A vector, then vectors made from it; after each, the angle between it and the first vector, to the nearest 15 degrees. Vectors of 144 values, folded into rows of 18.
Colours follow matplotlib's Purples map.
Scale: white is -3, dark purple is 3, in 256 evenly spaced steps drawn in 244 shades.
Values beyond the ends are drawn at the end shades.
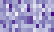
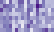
75 degrees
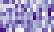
105 degrees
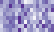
75 degrees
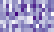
165 degrees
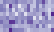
45 degrees
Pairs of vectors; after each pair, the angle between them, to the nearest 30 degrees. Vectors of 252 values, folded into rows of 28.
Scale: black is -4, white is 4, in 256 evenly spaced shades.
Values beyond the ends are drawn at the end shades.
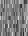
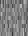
150 degrees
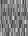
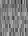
150 degrees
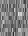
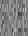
150 degrees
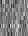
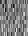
60 degrees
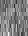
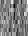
60 degrees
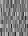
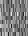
30 degrees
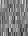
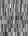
120 degrees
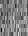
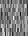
60 degrees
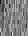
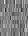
60 degrees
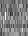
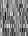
150 degrees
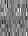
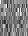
30 degrees
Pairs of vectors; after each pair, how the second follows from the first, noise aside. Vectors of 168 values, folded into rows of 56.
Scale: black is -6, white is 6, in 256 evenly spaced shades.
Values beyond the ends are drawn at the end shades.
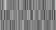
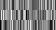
reversed, negated, scaled up.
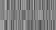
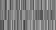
negated.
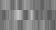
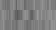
negated, shrunk.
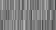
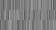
reversed, shrunk.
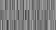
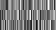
reversed, negated, scaled up.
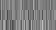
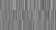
reversed, shrunk.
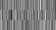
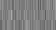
negated, shrunk.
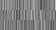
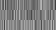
negated.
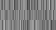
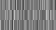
wrapped around, negated.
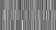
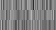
wrapped around, negated.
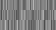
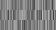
wrapped around, negated.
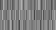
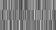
negated.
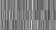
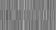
reversed, shrunk.
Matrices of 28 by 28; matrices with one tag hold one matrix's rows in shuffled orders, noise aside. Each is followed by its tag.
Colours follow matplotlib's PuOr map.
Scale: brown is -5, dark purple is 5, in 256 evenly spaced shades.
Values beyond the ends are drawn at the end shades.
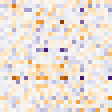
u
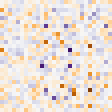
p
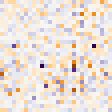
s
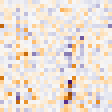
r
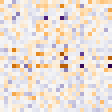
u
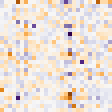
r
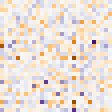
s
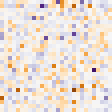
s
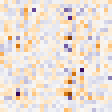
r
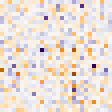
s
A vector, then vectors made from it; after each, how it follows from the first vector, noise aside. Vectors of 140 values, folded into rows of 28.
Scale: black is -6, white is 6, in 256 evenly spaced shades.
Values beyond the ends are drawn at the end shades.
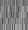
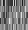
reversed, negated, scaled up.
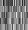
reversed, negated, scaled up.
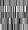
wrapped around, scaled up.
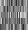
wrapped around, scaled up.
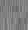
wrapped around, negated, shrunk.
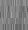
negated, shrunk.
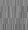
negated, shrunk.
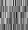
reversed, scaled up.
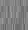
negated, shrunk.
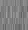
negated, shrunk.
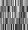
negated, scaled up.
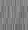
negated, shrunk.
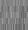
negated, shrunk.
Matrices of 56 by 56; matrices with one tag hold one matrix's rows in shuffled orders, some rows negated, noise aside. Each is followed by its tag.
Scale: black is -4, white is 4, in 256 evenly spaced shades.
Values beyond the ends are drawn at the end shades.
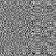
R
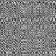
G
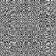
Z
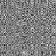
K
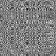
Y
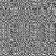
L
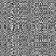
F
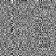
F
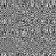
K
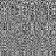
K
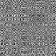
G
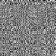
L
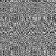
L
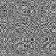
K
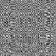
Z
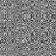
K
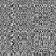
F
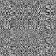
Z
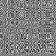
Y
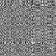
R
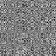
K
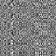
F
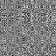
K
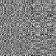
R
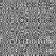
Y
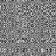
K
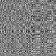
R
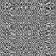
Z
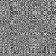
L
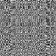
Z
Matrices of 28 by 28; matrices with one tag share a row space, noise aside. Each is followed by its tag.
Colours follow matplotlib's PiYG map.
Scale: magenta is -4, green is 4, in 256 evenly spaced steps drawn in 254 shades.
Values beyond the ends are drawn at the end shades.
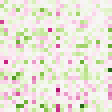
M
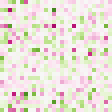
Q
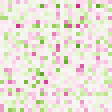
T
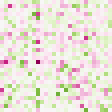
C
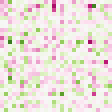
Q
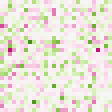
Q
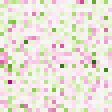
Q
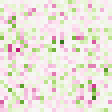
Q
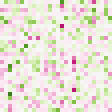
Q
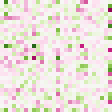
M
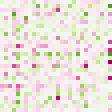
M
